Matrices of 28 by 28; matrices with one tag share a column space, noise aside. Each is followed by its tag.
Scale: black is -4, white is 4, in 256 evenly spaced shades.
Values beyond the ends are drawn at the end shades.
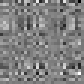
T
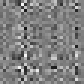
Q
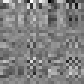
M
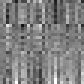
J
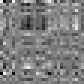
T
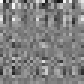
M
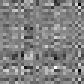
Q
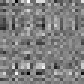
T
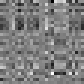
T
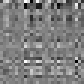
M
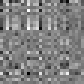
T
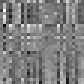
J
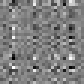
Q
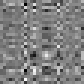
Q
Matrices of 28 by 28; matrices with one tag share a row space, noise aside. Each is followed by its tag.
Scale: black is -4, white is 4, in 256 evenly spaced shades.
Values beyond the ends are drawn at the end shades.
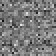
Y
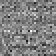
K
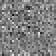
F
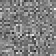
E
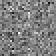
F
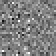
F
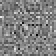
E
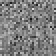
E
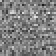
K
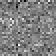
F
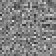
K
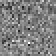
F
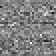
Y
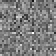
E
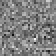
K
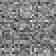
Y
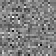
F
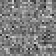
K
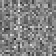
E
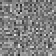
E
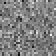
E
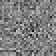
E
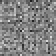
E
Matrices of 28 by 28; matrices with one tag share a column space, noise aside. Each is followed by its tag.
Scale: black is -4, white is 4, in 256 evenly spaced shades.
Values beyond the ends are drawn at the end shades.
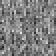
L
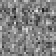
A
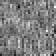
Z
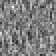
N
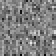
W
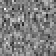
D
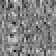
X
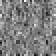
W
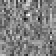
W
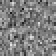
D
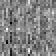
L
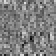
N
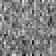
W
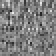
A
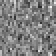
X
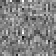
W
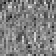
N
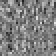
A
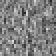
L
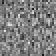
D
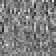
A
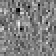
A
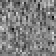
A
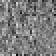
W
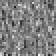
Z
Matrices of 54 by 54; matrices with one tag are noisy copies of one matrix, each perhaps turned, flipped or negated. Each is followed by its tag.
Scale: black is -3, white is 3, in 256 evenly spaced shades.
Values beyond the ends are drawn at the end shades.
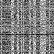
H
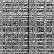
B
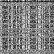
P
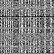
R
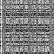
P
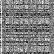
P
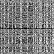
B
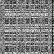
P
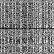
B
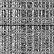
B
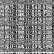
P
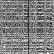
B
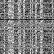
H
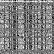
P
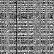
R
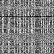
R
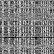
R
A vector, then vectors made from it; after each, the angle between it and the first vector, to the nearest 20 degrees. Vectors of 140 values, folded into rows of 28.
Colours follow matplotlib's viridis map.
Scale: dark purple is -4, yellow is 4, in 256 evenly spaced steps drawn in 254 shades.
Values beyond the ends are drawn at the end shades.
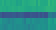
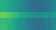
120 degrees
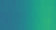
80 degrees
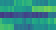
40 degrees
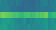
160 degrees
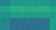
80 degrees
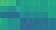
60 degrees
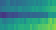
60 degrees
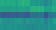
20 degrees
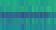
20 degrees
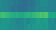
160 degrees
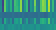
60 degrees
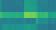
140 degrees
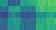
60 degrees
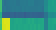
80 degrees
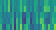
80 degrees
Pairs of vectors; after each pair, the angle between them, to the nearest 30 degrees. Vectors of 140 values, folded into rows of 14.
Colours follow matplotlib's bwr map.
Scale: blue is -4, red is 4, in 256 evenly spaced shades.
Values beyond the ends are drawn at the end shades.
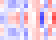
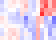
120 degrees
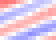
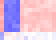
90 degrees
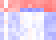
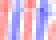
90 degrees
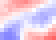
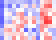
120 degrees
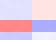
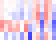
60 degrees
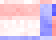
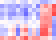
150 degrees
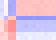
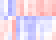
30 degrees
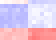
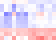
30 degrees
